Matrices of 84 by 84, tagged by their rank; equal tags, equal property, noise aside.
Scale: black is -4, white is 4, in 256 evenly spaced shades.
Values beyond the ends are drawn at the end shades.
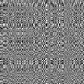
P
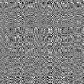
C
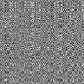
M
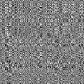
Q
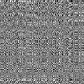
M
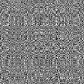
Q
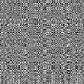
P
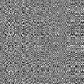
C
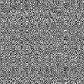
M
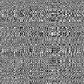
M
